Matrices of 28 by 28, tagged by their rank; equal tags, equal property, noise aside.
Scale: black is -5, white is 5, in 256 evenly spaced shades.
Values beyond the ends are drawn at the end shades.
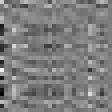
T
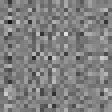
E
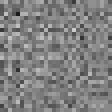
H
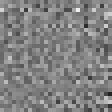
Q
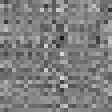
H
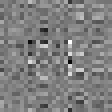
E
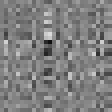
T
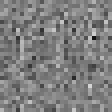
H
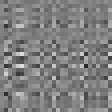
T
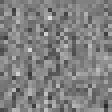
Q
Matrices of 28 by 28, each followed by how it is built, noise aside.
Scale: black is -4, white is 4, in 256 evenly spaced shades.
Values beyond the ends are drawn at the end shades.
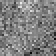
smooth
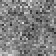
smooth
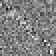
banded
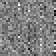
uneven columns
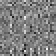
low rank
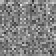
repeating columns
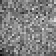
smooth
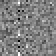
uneven columns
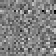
low rank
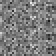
repeating rows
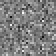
uneven columns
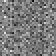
repeating rows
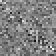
banded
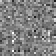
low rank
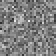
low rank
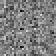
repeating rows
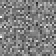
repeating rows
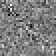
banded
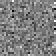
uneven columns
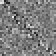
banded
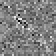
banded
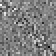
banded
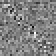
banded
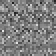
repeating columns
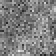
smooth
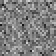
repeating columns
